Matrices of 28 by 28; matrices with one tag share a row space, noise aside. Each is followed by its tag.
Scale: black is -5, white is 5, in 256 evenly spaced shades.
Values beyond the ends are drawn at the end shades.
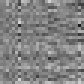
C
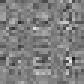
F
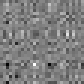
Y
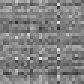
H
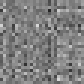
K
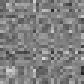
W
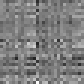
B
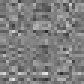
F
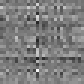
B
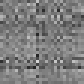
B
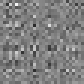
Y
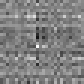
B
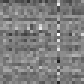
H
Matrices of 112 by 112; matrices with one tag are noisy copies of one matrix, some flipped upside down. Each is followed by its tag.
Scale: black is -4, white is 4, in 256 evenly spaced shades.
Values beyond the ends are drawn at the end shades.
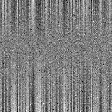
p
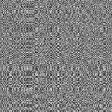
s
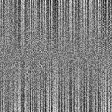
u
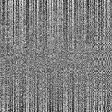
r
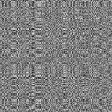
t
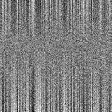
p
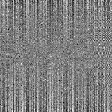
r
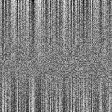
p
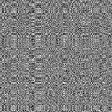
t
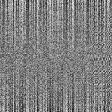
r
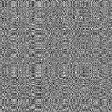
t
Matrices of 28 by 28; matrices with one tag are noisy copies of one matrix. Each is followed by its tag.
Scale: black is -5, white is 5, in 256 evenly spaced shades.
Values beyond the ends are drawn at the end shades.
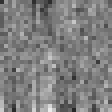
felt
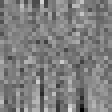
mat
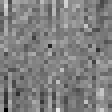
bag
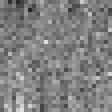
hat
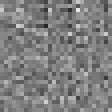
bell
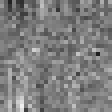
hat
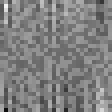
bag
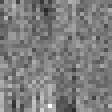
felt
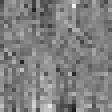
felt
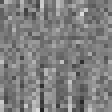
mat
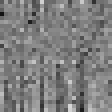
mat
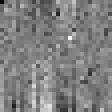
felt
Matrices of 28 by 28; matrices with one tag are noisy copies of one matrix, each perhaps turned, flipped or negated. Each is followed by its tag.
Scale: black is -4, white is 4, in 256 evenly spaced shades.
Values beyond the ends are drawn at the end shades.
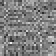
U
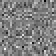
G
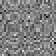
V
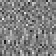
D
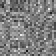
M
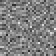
D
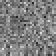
M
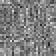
U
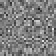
G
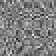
G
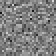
V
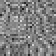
M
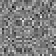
G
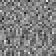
D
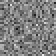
V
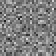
V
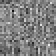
U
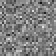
V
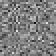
G
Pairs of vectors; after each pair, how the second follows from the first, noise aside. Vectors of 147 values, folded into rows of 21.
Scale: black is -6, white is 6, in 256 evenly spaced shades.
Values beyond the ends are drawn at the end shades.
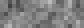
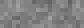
negated, shrunk.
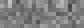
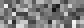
reversed, scaled up.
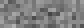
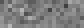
reversed, partly zeroed.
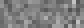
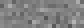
negated, partly zeroed.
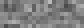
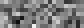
reversed, scaled up.
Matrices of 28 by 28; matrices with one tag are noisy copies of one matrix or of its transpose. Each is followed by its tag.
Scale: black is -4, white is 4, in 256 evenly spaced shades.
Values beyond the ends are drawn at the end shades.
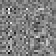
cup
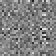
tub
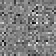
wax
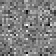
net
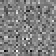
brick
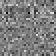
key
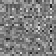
brick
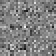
net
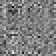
key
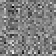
key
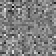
key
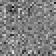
key
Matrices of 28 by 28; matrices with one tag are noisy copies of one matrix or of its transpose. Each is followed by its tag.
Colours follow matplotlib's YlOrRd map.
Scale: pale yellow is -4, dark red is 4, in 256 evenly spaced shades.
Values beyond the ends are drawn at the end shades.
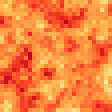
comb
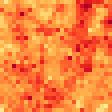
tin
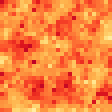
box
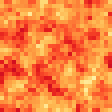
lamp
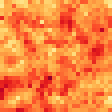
tin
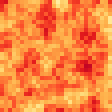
box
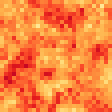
comb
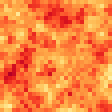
comb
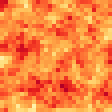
box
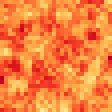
lamp
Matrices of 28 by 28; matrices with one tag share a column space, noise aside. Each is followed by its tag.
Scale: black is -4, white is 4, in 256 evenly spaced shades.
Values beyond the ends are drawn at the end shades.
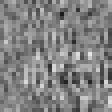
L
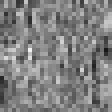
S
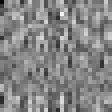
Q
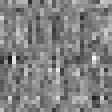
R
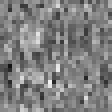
L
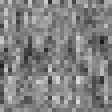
S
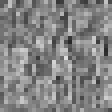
S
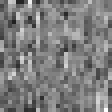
Q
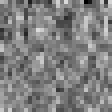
Q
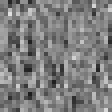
L
